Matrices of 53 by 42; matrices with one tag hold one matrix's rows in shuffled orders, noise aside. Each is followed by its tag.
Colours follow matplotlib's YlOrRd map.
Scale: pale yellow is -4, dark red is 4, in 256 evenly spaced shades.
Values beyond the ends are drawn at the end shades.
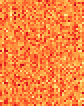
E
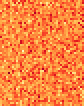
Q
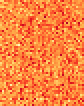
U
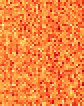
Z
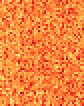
U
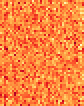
E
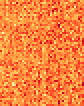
Z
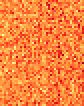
Z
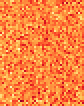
U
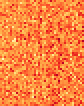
Z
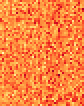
Z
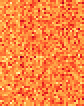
U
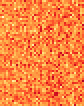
Z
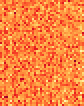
E
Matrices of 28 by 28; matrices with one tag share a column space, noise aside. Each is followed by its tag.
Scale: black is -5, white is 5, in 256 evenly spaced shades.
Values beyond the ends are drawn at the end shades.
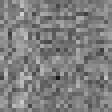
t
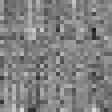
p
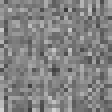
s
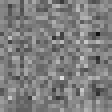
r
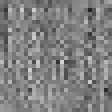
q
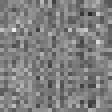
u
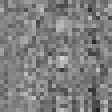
s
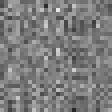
s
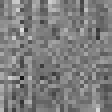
p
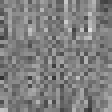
p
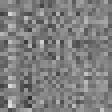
u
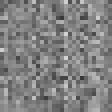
r
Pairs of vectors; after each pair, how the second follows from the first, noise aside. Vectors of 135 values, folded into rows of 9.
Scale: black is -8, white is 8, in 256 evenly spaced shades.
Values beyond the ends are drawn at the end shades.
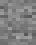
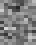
reversed, negated, scaled up.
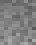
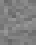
wrapped around, shrunk.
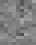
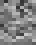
scaled up.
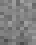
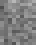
reversed, negated.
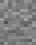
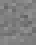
wrapped around, negated, shrunk.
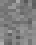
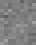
wrapped around, partly zeroed.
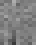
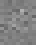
wrapped around, partly zeroed.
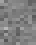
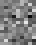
reversed, negated, scaled up.
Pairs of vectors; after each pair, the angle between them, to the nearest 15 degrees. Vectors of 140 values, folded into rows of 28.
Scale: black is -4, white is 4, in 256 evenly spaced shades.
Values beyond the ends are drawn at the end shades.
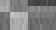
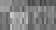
30 degrees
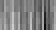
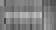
120 degrees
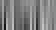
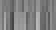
135 degrees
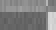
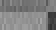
165 degrees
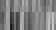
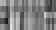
135 degrees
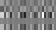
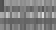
60 degrees
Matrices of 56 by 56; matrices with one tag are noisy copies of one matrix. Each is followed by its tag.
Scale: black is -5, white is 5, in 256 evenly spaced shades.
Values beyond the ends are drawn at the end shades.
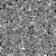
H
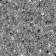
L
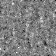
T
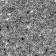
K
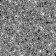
L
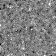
H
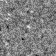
K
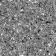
L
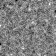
H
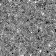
L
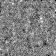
T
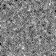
H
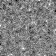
H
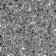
H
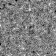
H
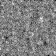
T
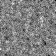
T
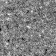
K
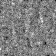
T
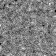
H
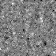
T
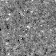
K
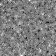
L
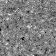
K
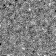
H
